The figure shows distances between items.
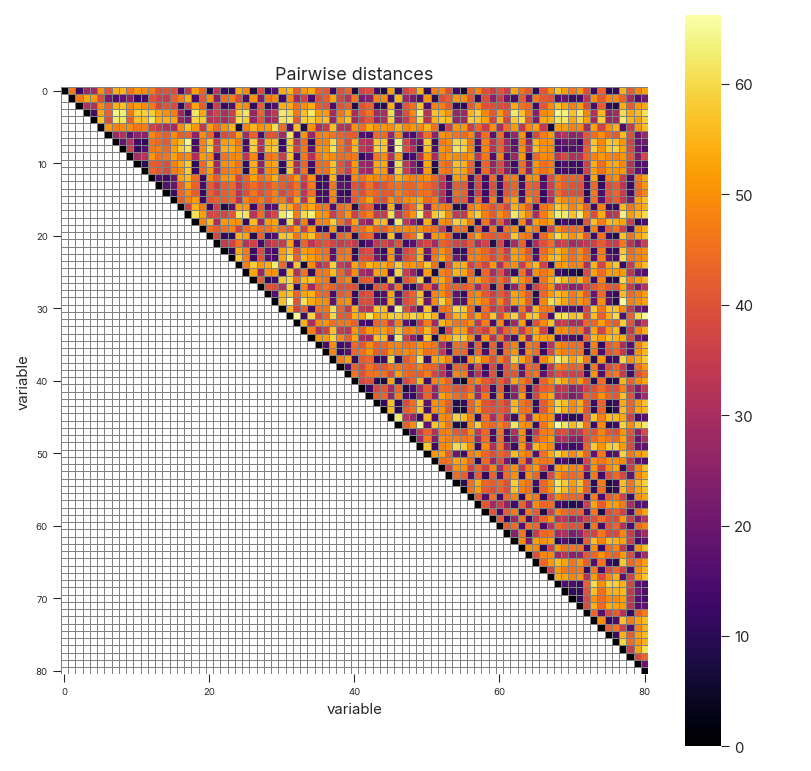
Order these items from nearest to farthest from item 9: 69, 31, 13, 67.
69, 13, 67, 31
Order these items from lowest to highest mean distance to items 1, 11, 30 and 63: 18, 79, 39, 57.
57, 18, 79, 39
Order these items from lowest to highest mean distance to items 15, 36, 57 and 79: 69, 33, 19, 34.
19, 69, 34, 33
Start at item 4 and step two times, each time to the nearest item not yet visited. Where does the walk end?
17
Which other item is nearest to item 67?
5
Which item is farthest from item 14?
4
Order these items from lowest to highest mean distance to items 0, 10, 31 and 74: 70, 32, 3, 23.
70, 23, 32, 3
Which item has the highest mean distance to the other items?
31
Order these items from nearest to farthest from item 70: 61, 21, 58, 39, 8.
8, 61, 21, 39, 58
